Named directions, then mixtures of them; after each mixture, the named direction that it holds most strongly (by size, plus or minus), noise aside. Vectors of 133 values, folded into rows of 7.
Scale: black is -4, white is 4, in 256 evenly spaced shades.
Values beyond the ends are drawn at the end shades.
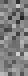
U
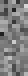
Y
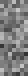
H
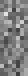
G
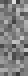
H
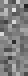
Y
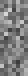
G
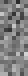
U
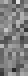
U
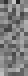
U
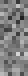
U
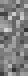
U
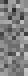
U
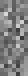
G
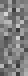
G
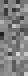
Y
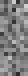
Y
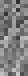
G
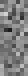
U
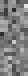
Y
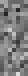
H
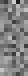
Y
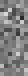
G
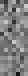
Y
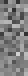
U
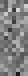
G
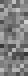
H
